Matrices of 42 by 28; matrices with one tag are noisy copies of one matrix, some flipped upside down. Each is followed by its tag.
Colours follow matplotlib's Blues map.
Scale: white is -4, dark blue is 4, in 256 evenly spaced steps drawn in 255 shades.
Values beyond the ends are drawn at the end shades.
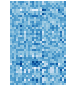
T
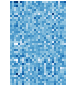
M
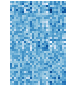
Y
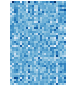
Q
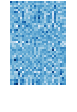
M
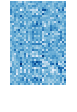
T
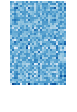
Q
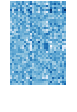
Y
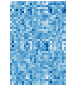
Y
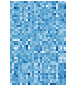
Q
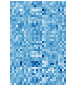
T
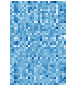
Q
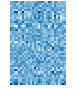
M
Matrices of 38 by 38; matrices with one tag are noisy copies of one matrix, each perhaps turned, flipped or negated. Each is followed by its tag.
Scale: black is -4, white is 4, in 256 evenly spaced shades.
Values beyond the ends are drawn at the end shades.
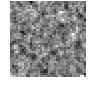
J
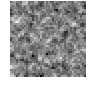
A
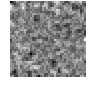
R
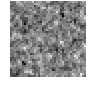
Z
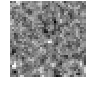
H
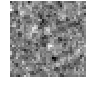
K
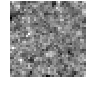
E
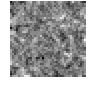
E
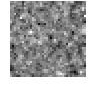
H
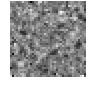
J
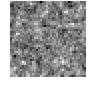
Z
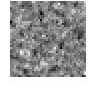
J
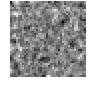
R
